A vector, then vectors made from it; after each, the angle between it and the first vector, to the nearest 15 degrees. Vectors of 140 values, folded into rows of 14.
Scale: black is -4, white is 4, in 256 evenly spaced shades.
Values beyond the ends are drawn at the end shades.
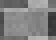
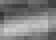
90 degrees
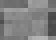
15 degrees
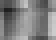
120 degrees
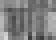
135 degrees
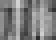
105 degrees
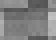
165 degrees
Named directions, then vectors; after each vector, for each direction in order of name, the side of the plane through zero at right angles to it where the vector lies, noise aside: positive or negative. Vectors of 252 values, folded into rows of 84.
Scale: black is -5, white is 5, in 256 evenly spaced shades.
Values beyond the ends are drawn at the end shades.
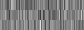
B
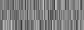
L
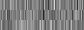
positive, negative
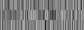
positive, positive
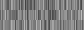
positive, positive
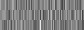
positive, negative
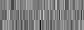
negative, positive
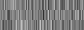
positive, negative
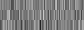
negative, positive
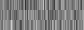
positive, positive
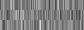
positive, negative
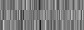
negative, positive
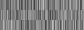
positive, positive
